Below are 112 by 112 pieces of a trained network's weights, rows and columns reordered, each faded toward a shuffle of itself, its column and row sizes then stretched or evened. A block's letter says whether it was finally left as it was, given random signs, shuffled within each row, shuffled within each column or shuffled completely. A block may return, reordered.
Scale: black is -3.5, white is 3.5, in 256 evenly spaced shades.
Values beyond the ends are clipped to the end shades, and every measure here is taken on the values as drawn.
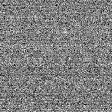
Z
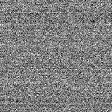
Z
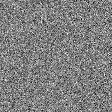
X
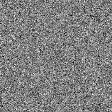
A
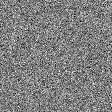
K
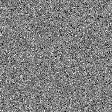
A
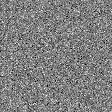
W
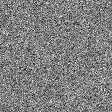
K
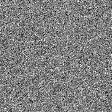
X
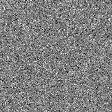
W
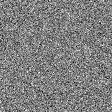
K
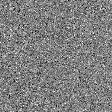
A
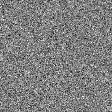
X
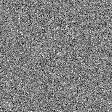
K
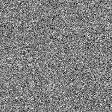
A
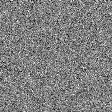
W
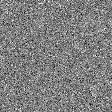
W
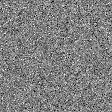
K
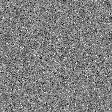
W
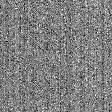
X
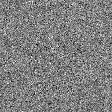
X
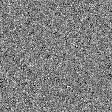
K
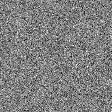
X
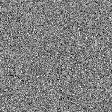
Z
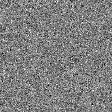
X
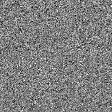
A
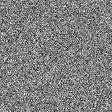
K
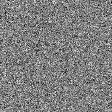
A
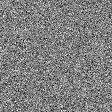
X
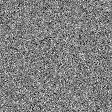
K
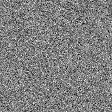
X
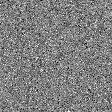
K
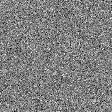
W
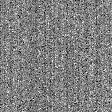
X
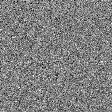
W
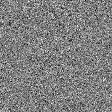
X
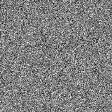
A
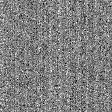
X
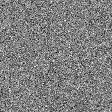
K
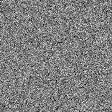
X
